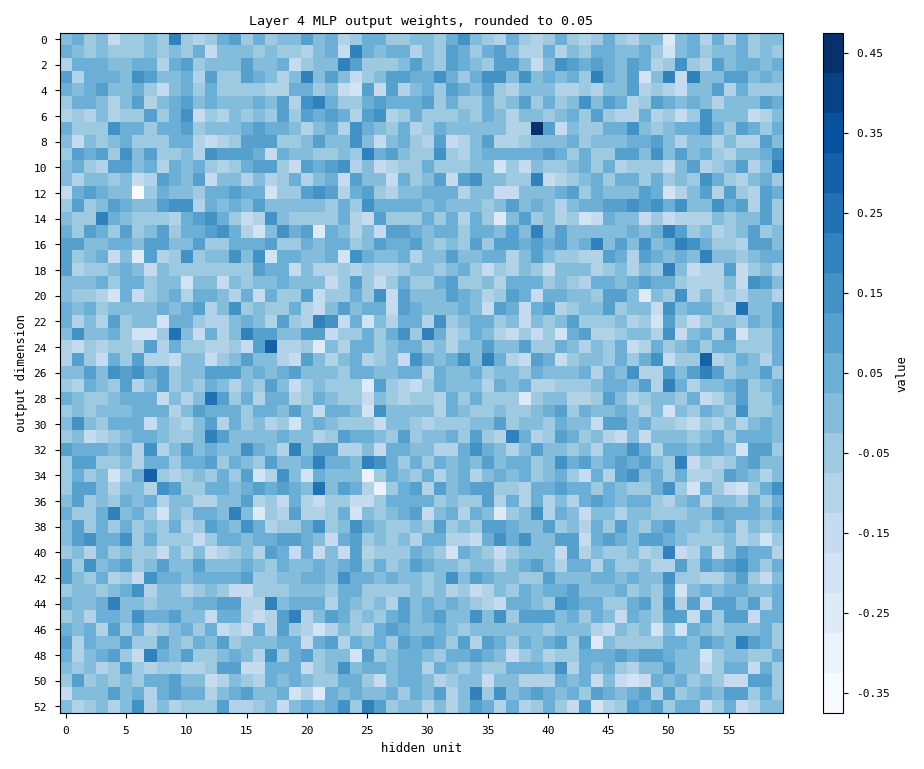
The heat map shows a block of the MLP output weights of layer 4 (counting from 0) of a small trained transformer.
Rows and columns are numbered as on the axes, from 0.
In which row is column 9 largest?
23
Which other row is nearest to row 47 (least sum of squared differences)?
41
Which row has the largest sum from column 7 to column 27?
33
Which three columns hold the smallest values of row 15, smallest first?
21, 16, 26
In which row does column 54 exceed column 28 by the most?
4
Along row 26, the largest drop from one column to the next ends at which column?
48
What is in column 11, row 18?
-0.05
